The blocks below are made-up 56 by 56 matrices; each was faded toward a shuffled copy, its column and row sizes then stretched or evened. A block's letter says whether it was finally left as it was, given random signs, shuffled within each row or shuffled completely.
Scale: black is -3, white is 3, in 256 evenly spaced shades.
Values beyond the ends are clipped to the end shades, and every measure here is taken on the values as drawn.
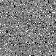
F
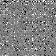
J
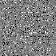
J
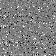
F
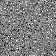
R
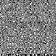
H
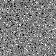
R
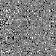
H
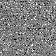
F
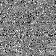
F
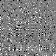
H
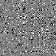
H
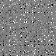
J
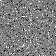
R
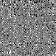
H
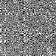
H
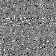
F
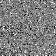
F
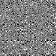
H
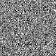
J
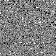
F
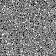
R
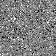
F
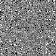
J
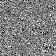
R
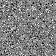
R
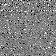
F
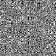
H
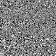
F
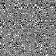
H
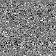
F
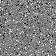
R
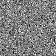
R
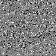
F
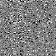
H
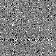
J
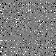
J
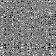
H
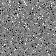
R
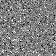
R
